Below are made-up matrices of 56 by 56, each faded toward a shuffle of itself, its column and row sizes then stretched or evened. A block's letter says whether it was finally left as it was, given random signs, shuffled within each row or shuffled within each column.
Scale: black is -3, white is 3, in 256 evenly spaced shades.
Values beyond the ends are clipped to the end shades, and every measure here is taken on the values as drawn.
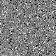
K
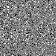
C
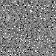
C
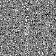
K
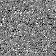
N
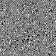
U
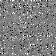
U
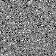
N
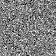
K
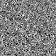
N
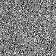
K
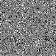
U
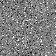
K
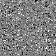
U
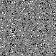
U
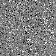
K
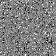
U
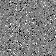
K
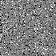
K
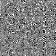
C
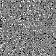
U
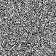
N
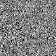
U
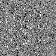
K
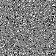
U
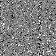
K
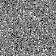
K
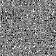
U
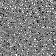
N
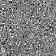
C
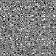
C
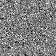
N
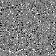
C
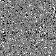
U
